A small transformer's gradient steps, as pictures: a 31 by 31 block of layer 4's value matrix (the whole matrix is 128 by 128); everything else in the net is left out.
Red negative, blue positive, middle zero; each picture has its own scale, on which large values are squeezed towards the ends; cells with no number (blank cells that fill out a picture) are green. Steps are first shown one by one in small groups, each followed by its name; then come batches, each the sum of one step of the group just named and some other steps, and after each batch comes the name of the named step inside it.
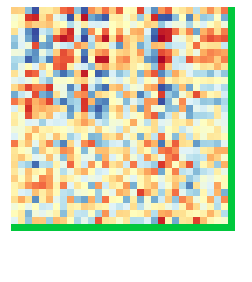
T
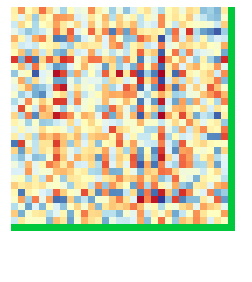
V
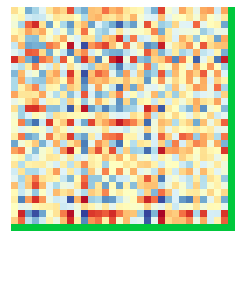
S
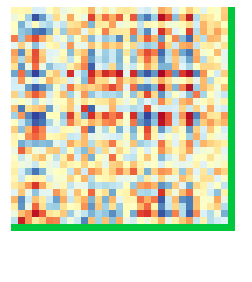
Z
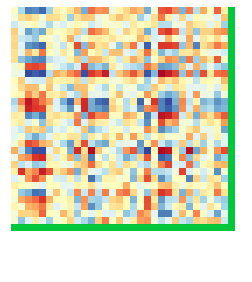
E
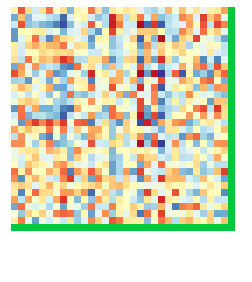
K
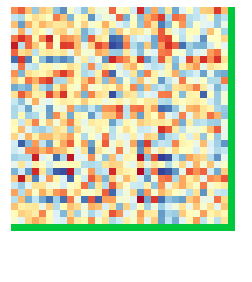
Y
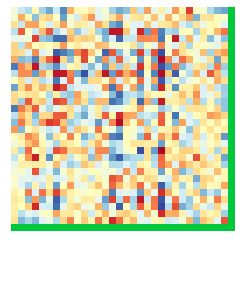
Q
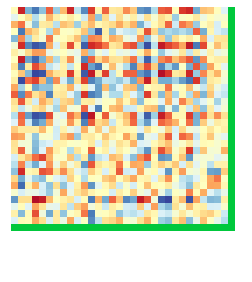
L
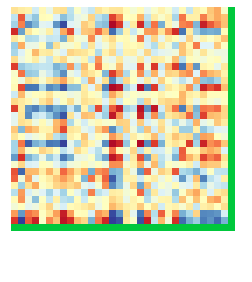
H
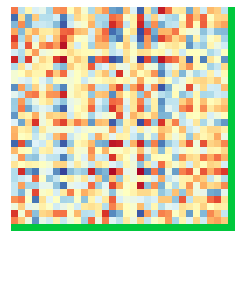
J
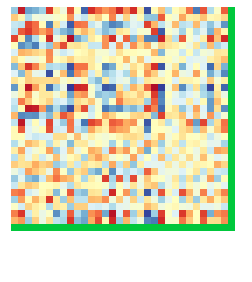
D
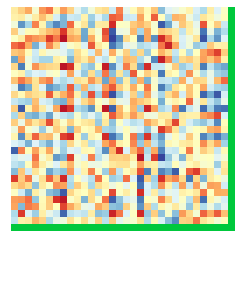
Y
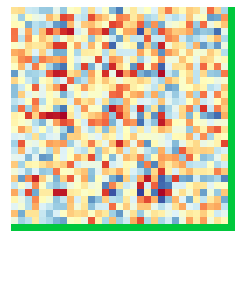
V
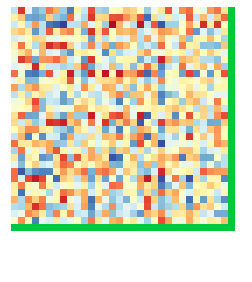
K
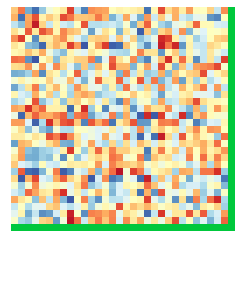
S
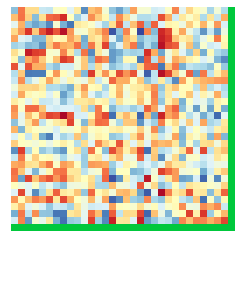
D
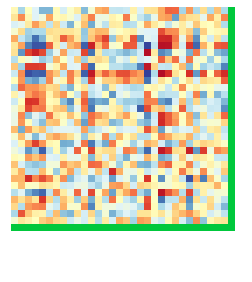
E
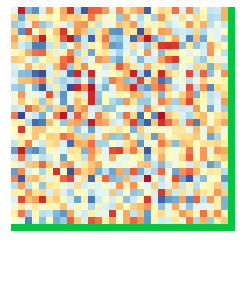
D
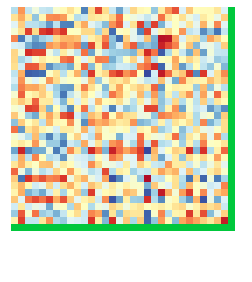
D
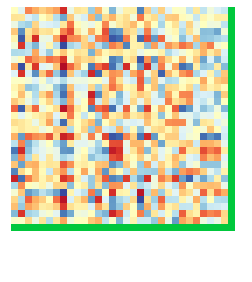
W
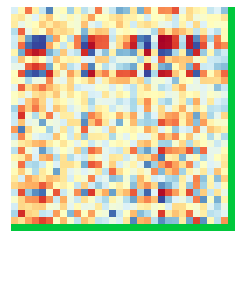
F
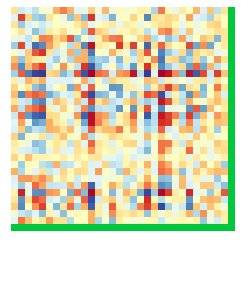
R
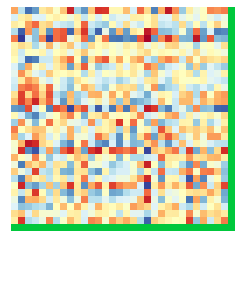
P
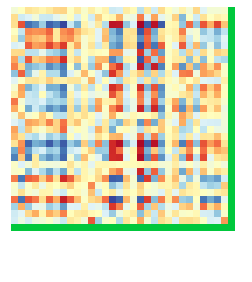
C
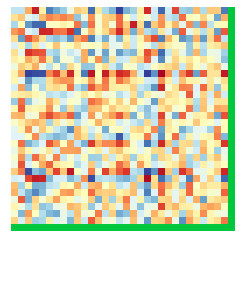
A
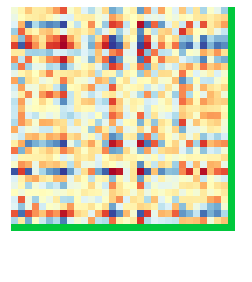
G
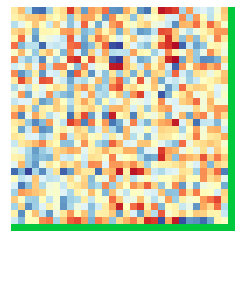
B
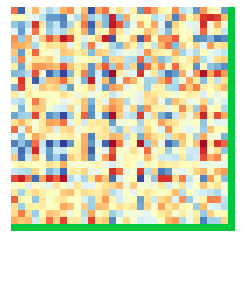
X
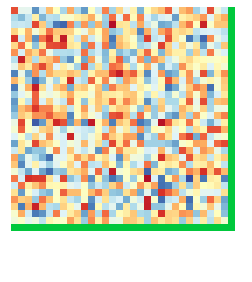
X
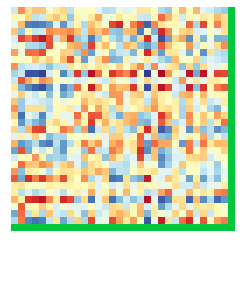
C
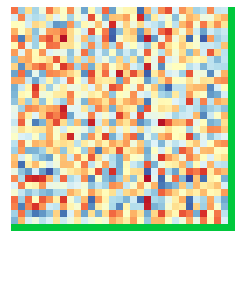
W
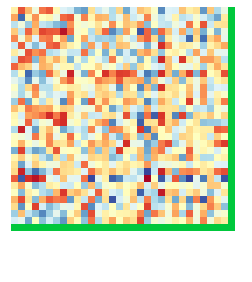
A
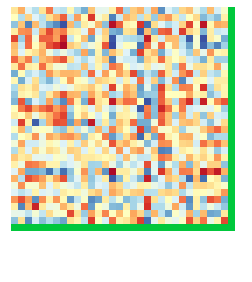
G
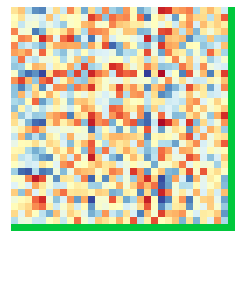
B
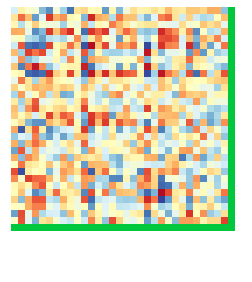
F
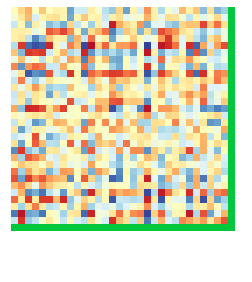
F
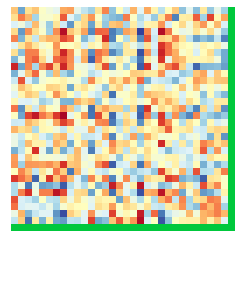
X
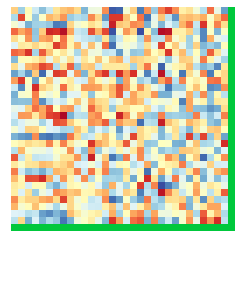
A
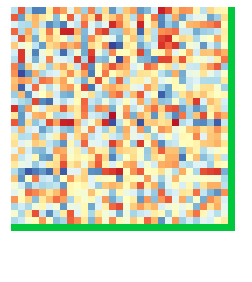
B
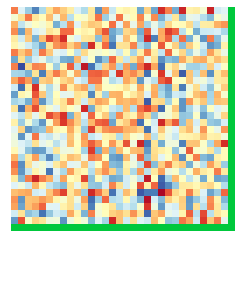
R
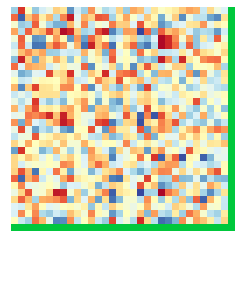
F
